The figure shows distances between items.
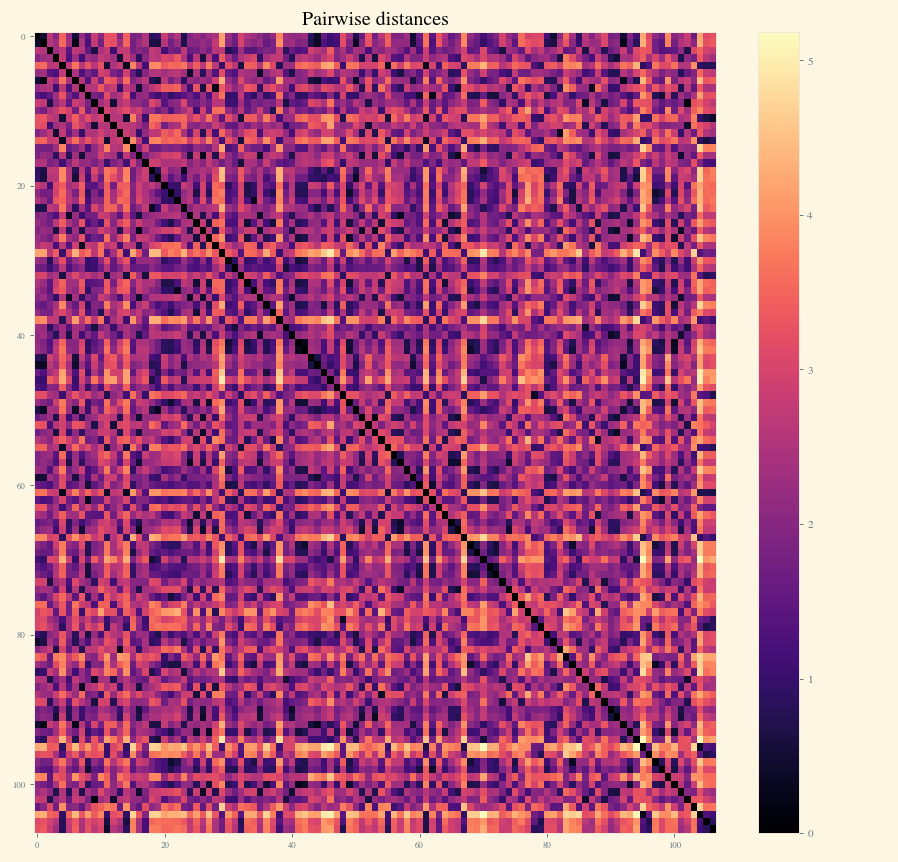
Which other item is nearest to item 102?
9
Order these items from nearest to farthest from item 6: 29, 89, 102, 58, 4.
58, 102, 89, 4, 29
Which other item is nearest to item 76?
89
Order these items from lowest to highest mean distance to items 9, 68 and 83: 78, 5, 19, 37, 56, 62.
62, 37, 5, 19, 56, 78
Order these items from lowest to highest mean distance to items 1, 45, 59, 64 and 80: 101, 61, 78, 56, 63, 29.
56, 101, 78, 63, 61, 29
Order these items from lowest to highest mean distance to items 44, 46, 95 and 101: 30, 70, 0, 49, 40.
0, 40, 70, 30, 49
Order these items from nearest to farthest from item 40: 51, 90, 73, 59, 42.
90, 51, 73, 59, 42
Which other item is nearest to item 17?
32
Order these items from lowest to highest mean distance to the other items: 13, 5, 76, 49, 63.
5, 49, 13, 63, 76
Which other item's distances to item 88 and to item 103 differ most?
54
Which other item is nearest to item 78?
48
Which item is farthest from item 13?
83
